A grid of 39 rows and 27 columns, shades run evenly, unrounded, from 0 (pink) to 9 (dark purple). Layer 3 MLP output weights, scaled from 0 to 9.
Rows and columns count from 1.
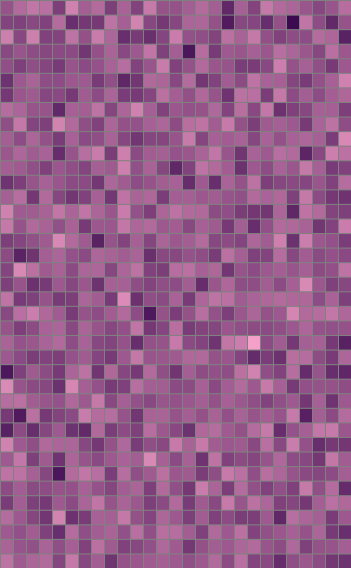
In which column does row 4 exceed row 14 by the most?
15
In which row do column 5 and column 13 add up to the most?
8
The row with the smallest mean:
1
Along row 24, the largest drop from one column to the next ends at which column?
18
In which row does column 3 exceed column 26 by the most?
30
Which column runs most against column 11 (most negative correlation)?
20
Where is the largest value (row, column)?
2, 23
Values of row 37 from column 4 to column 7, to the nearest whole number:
6 7 3 5
